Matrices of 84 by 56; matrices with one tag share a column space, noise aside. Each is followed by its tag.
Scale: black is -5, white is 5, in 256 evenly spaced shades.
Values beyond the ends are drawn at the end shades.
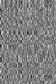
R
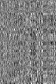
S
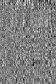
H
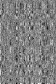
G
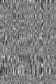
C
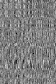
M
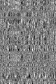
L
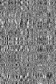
L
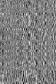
S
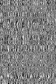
L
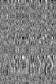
C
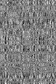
L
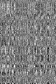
G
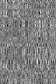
M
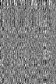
H
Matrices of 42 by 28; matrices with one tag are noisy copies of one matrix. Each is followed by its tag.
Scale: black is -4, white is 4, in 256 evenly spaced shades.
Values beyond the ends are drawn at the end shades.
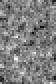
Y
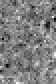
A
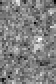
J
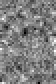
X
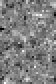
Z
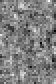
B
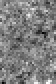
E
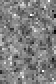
B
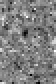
X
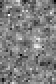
J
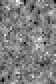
J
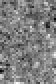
A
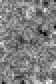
E
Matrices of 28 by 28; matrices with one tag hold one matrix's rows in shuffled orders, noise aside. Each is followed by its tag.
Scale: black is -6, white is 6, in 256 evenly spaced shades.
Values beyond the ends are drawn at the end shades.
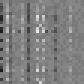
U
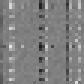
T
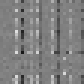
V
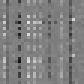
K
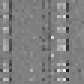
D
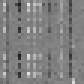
K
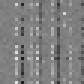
V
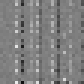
V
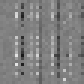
V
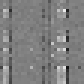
D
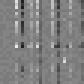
V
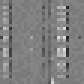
D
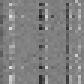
T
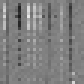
K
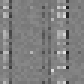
D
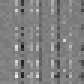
V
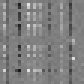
K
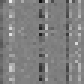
T
